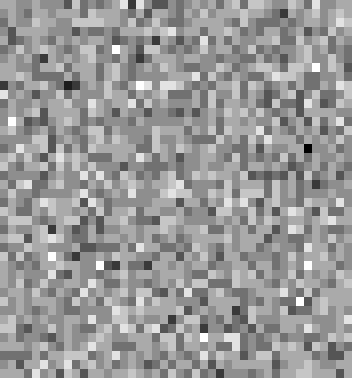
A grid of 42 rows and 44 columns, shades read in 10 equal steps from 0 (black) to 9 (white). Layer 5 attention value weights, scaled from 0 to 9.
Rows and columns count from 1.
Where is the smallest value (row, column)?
17, 39
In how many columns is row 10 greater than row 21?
18
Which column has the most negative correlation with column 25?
28
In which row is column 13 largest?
30
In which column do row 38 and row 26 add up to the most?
26
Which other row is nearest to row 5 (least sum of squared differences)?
19
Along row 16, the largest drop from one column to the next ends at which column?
7
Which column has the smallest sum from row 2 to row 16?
36
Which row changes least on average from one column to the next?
3
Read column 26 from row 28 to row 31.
6 7 6 4
